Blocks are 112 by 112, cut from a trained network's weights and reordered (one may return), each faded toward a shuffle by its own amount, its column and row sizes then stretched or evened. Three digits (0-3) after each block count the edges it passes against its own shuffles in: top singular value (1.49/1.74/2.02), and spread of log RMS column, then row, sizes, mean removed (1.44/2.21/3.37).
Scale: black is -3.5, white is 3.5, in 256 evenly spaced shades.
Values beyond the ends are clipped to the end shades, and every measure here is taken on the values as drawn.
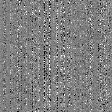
1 3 0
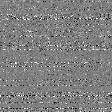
0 0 3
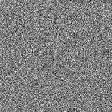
2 0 0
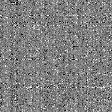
1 1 2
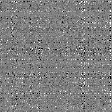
1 2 2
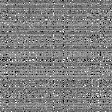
3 2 2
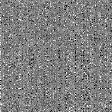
2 2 1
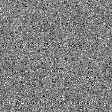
1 0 2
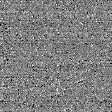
0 1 0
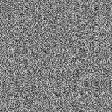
3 0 0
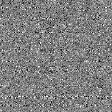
1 1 2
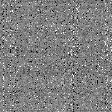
0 2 0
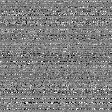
2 0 3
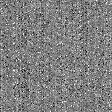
1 1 0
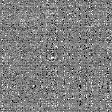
1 2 0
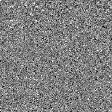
1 1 1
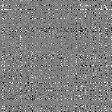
1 3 3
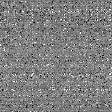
1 1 2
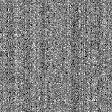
2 0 1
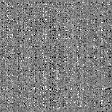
2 2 2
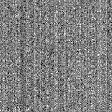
3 0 1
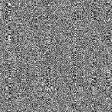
3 2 1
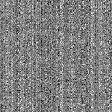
3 2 0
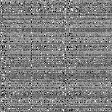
3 2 1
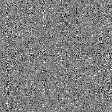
0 2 1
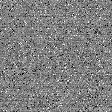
0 0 0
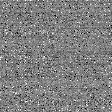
0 1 1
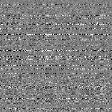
3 1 3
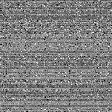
3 0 1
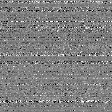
1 0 3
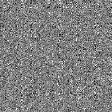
2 2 1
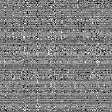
3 2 2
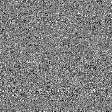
0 0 2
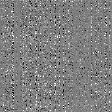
0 3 1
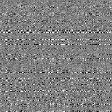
3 1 3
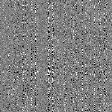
1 3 1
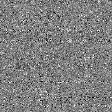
0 1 2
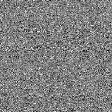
2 0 2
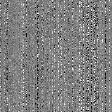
2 3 0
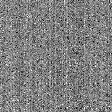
2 0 1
